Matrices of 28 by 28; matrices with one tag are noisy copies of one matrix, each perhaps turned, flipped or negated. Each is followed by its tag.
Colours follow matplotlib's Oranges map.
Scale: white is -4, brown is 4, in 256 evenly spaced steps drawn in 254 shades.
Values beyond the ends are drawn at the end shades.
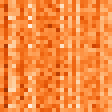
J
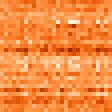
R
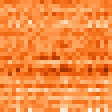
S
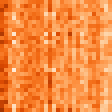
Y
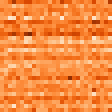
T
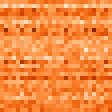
J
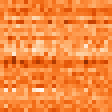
R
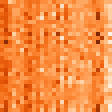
Y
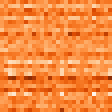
T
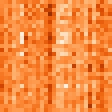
R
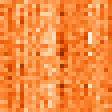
R
